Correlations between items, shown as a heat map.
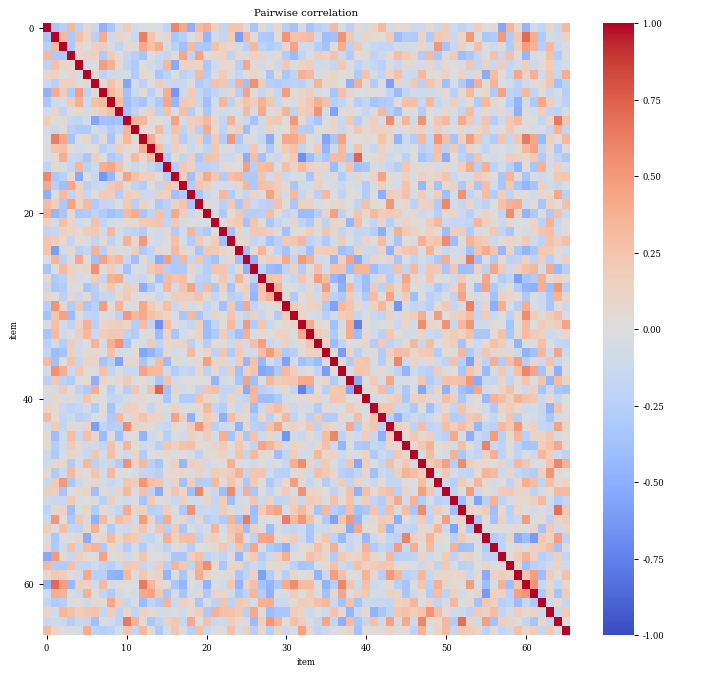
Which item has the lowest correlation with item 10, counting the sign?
6
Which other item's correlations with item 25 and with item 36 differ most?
53
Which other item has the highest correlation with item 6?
26
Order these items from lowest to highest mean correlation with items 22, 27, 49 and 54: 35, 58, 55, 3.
58, 3, 35, 55
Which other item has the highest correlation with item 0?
16
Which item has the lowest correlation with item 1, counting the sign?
24
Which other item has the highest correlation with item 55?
45
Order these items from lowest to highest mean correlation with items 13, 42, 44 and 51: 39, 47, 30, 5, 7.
7, 47, 30, 5, 39
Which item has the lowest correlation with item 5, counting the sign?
55
